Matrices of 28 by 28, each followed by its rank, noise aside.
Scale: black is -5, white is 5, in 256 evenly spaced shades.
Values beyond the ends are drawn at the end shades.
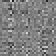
four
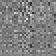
four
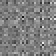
three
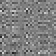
two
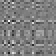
one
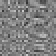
three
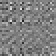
two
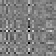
one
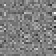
three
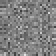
four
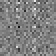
three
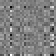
one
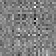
three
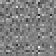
three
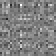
three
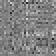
four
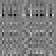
two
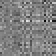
two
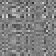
three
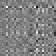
three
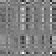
one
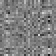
three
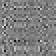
three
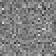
four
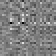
three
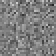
four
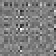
two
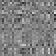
two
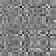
two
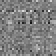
three
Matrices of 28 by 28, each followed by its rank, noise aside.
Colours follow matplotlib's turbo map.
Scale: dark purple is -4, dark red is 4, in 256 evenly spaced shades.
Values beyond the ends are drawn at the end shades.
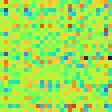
four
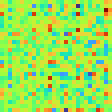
six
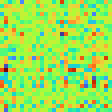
four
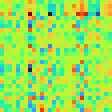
three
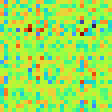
four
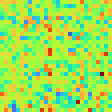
eight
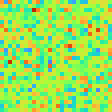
six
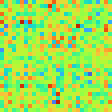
six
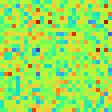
eight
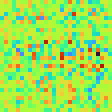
six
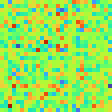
eight
